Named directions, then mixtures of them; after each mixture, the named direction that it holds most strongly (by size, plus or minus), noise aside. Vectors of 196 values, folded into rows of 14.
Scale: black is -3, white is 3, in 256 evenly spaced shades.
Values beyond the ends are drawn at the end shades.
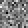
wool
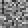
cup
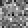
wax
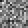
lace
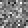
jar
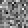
wool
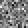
wool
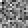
lace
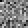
lace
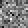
wax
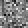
cup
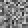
cup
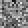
cup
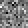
wool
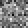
wax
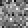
wax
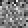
wax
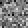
wax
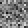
jar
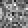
wax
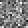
jar
